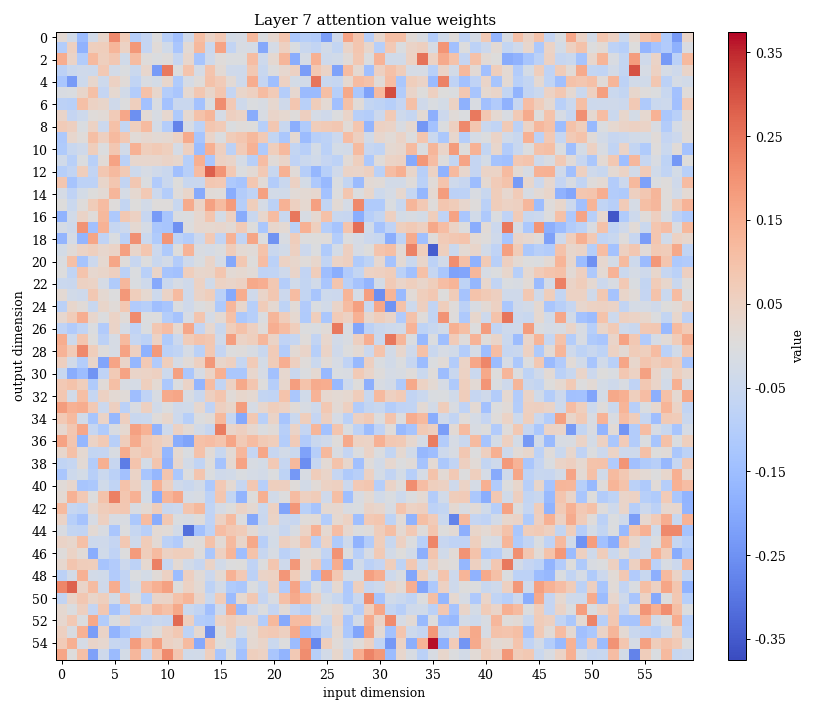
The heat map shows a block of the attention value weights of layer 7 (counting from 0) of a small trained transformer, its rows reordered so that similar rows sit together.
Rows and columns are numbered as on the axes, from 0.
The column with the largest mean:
15
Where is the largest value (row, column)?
54, 35
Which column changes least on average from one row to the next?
4
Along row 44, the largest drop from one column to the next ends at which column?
59
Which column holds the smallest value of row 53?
14
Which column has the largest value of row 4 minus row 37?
24
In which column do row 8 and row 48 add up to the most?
38
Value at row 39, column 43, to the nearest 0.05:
0.15
